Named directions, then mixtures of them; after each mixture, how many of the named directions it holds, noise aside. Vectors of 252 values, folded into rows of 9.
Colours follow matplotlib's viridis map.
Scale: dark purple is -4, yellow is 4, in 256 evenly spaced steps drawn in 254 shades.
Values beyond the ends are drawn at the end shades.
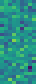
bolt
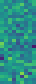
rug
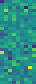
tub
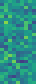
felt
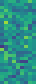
one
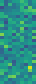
two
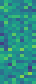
three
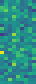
two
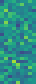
two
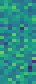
one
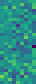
three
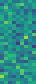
two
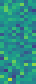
four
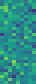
four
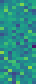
three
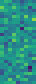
one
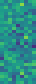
two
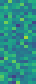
two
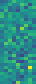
three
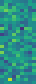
three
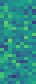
one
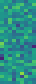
one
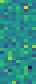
two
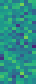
two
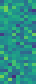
four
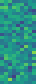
three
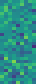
three
